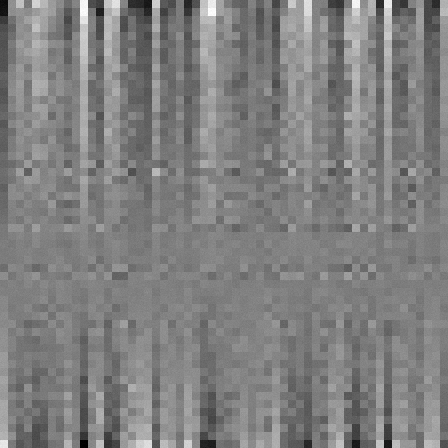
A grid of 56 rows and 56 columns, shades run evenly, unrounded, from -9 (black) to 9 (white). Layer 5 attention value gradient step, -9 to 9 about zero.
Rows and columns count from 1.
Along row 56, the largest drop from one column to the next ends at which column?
49
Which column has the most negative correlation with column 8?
25
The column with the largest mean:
11
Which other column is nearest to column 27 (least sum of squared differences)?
39
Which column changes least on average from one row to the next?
32
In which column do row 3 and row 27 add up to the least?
1
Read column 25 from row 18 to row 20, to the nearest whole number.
0 0 -1
